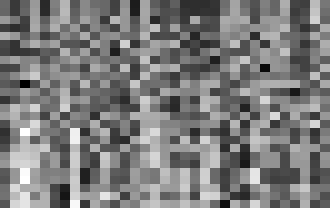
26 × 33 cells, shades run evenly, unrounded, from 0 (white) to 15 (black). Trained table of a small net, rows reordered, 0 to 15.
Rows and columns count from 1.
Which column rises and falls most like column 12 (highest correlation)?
1
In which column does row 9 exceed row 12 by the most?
27
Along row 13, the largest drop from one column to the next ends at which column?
21
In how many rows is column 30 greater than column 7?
17
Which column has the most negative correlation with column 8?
7
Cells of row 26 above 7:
15
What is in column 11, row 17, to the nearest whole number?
4
